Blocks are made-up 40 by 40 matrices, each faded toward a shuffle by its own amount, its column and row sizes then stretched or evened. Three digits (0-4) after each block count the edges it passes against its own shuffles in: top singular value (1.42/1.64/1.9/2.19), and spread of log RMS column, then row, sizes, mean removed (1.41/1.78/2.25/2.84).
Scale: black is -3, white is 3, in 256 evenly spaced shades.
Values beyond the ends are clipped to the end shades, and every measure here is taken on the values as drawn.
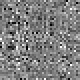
2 2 1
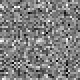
2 2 0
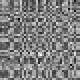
4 0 0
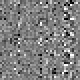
2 3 2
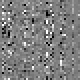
1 4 1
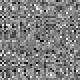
3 1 2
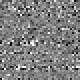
0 1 4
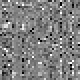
3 3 0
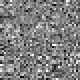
3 0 2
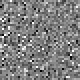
1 1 0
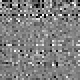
3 0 4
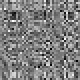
3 3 0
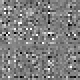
2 3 3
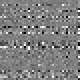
4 2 4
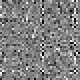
3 3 0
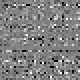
1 2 4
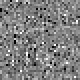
0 1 0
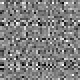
4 1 3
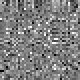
3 0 1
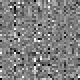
1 3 2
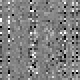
2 4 0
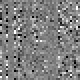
0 4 1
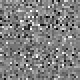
0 1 2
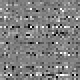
2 2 4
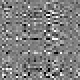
4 4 3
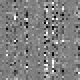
0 4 0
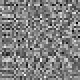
3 1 1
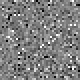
1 0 0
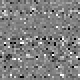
0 0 3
